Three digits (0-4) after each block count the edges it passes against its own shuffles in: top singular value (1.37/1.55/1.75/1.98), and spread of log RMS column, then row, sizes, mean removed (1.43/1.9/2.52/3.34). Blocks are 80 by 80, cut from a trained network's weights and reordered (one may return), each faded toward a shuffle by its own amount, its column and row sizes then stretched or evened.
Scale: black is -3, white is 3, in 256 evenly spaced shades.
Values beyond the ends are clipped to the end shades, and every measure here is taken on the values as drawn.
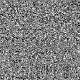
1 0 2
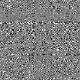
3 3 4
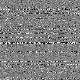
2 0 4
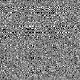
4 0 3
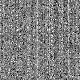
3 1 0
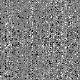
0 3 2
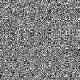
4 2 2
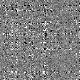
1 3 2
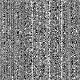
4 3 0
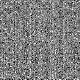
2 1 1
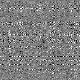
3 2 4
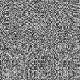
4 2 0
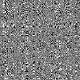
2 3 2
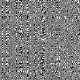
4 4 2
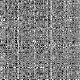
4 2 3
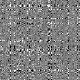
4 4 3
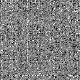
1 1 2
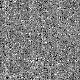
0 0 1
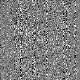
1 4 0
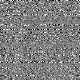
3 0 4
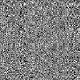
4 2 1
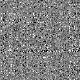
0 2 2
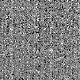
1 2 2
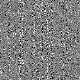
1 3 0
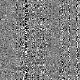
3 4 2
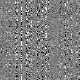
3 4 2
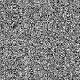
3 1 0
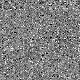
1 0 1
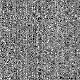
2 1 1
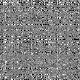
2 1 4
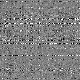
1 1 4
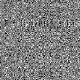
4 3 1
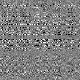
4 2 4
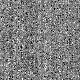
1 1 0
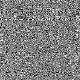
2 2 3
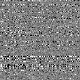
4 1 4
